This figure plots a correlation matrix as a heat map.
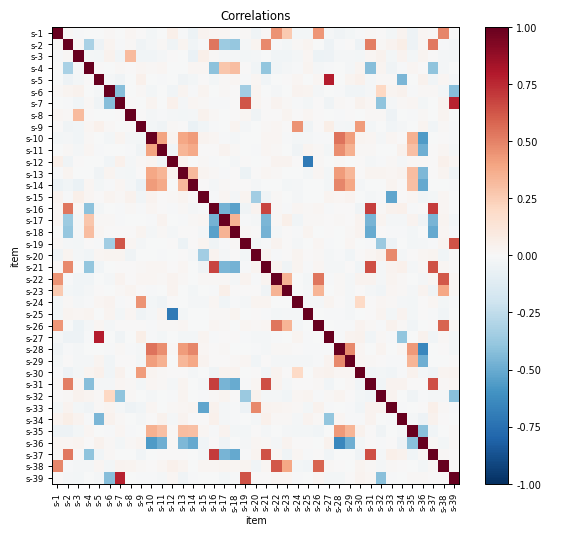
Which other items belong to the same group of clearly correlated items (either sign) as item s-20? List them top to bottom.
s-15, s-33
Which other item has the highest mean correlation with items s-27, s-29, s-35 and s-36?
s-5
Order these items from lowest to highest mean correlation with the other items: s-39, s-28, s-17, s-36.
s-36, s-17, s-39, s-28
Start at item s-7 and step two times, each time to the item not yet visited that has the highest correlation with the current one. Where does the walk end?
s-19
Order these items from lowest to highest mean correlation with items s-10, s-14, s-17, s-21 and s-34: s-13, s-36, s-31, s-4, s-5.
s-36, s-5, s-4, s-31, s-13
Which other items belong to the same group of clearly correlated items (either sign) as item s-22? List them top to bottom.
s-1, s-23, s-26, s-38
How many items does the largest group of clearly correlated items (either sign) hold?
8
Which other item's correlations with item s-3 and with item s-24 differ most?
s-9
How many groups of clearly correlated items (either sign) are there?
9
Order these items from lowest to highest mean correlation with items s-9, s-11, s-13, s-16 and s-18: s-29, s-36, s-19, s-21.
s-36, s-19, s-21, s-29
